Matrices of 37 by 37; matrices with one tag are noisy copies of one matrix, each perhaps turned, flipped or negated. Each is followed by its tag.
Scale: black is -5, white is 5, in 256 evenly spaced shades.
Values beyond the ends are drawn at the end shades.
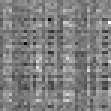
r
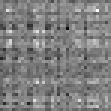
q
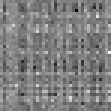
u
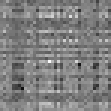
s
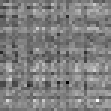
q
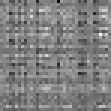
u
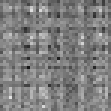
q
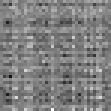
u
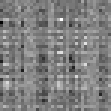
r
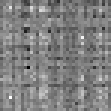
q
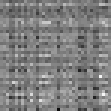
u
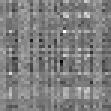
s
